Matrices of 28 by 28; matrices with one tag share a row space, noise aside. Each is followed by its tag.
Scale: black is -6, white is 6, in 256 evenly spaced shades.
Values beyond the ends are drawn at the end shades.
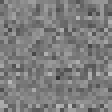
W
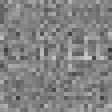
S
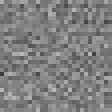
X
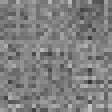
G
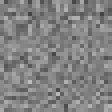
X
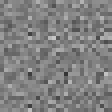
X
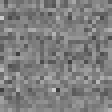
S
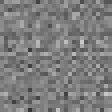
X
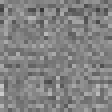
S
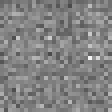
W
